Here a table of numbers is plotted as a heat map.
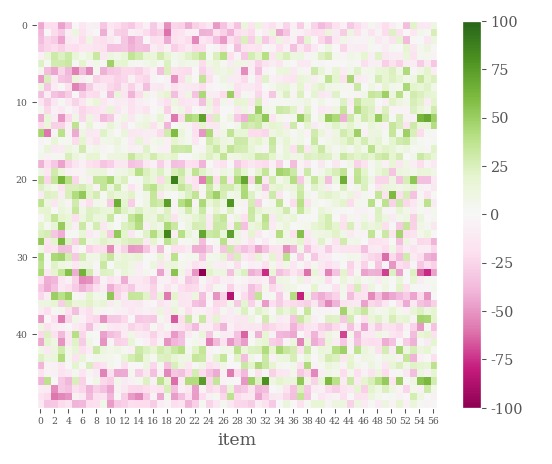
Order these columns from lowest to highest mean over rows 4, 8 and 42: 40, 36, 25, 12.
12, 25, 36, 40
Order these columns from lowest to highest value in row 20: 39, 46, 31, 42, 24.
42, 46, 39, 24, 31
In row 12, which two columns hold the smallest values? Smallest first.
19, 3
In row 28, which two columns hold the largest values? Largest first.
3, 0
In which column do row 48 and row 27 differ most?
23
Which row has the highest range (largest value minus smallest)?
32
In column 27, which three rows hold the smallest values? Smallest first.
35, 45, 41
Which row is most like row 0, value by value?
2
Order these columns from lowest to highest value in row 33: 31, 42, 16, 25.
16, 25, 31, 42
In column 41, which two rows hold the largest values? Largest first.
46, 12
